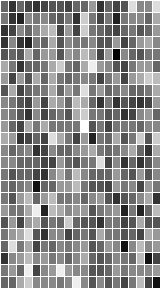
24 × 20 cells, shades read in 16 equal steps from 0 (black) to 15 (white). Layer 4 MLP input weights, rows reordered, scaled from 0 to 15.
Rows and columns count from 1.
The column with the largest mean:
11
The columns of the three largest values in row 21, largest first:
2, 18, 4
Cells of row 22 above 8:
5
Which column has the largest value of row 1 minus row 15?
17
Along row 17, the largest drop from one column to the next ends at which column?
20
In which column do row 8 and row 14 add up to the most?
13
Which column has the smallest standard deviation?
14
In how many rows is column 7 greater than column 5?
15
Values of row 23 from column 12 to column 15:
5 5 6 9
